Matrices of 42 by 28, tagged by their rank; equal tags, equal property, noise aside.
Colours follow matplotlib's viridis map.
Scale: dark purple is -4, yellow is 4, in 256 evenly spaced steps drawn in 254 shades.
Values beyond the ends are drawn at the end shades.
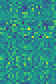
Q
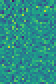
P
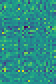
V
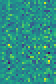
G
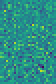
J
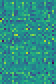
V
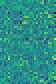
V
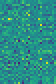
V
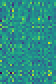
G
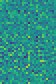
J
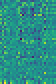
G
